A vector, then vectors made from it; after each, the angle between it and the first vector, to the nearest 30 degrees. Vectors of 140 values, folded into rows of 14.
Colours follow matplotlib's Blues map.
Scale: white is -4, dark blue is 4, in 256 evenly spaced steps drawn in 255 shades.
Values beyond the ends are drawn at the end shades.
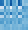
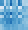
30 degrees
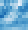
120 degrees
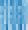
60 degrees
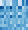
150 degrees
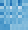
30 degrees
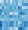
120 degrees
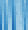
90 degrees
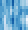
90 degrees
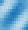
90 degrees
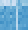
90 degrees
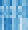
60 degrees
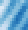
90 degrees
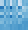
150 degrees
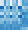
150 degrees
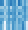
60 degrees
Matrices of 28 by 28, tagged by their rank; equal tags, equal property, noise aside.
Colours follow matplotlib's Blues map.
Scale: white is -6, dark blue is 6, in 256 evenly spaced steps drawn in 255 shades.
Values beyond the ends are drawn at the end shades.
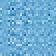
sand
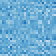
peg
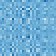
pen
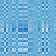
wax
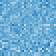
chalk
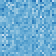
chalk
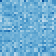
peg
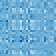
pen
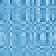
pen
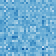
chalk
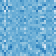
sand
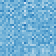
peg
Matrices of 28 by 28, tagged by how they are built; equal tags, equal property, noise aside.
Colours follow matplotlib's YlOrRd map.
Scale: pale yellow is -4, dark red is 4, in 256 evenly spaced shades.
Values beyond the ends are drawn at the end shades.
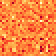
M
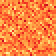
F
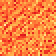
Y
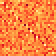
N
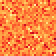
N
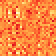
M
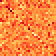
N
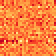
M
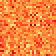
M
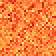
Y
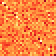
N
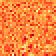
M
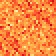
F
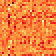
M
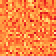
M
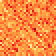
F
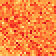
F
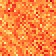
F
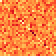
N
